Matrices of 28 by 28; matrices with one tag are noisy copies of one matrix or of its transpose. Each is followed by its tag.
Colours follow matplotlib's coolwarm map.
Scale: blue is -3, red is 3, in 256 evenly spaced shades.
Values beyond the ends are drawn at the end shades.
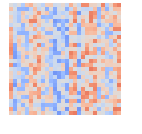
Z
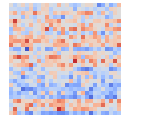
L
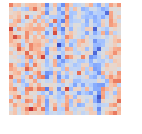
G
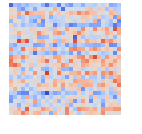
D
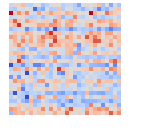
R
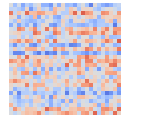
D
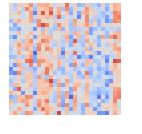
R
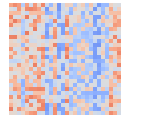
G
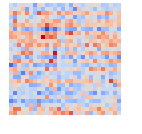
R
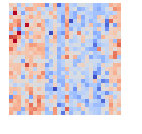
G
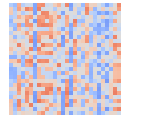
R
